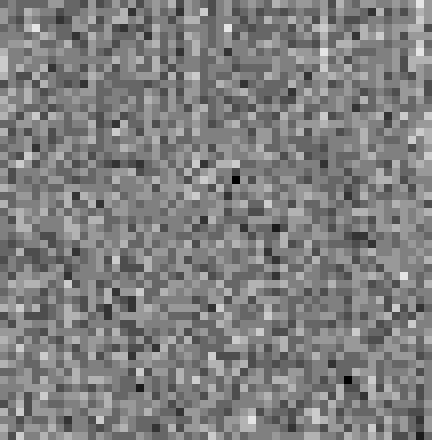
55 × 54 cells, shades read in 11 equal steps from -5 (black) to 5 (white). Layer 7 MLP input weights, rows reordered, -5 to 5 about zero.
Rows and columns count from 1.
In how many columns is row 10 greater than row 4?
23
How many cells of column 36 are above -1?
36
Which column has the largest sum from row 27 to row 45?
3
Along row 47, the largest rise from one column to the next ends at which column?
18
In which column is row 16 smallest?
15
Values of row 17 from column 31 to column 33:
0 -2 1
